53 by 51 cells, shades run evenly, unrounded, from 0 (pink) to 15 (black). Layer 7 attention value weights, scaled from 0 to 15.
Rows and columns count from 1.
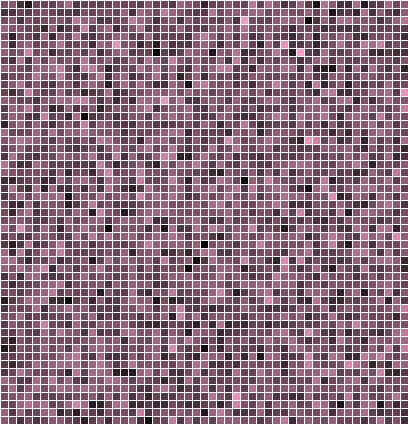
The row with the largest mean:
38
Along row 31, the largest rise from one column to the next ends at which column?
26
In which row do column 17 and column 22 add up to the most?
47
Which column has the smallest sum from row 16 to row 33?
22
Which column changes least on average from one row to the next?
5
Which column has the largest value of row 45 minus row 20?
21
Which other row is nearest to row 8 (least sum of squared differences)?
17
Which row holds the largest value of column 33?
45
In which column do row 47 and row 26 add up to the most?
9
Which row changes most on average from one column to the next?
29
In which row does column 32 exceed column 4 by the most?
7
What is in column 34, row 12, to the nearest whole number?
10
